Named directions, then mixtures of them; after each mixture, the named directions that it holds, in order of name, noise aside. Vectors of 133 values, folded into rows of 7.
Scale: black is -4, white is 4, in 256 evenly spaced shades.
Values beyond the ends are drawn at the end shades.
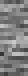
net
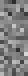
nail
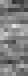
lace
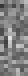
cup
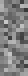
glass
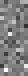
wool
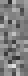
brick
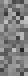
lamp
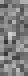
brick, cup, wool.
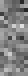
glass, lace.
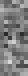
glass, lace.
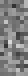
cup, glass.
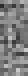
cup, net.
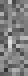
brick, cup, wool.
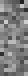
glass, lamp, net.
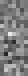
brick, lace, wool.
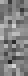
brick, lace.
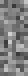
cup, glass, wool.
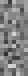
brick.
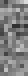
cup, lace, wool.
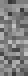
brick, nail, net.
